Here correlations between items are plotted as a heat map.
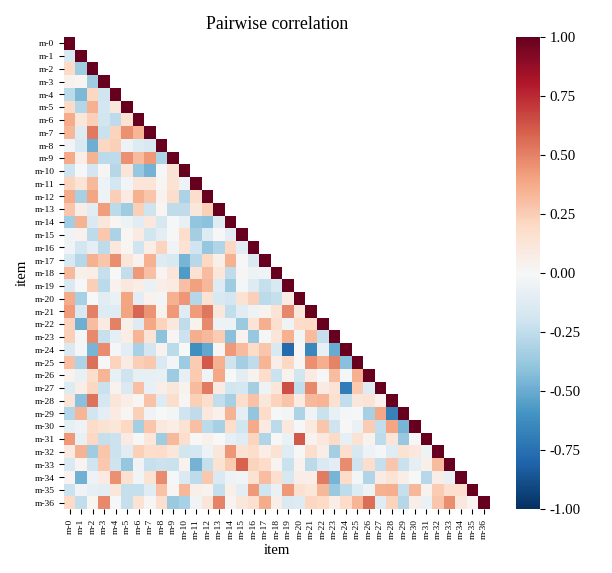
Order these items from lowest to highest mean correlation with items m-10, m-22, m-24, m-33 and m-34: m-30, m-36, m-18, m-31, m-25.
m-25, m-18, m-31, m-30, m-36
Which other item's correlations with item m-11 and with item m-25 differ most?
m-17
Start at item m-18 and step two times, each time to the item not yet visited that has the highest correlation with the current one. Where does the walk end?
m-21
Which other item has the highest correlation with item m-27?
m-19
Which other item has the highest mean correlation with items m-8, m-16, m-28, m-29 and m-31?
m-35
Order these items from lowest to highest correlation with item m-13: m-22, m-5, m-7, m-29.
m-5, m-7, m-22, m-29
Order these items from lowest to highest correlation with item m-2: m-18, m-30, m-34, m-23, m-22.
m-34, m-18, m-30, m-22, m-23
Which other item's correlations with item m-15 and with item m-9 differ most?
m-33
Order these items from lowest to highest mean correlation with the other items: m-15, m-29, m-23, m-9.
m-29, m-15, m-23, m-9
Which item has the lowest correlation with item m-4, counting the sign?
m-1
